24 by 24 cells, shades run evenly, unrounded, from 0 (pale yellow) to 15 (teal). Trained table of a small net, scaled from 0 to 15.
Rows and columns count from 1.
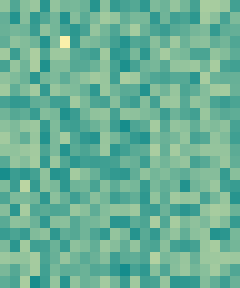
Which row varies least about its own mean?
3
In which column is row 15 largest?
1
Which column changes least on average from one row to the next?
9
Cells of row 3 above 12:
4
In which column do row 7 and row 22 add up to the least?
21
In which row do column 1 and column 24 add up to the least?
22
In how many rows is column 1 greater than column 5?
6
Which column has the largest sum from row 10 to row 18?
7
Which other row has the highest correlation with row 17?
19
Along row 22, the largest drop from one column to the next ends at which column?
16
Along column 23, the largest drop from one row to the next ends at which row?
17
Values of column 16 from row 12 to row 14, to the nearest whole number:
8 5 7
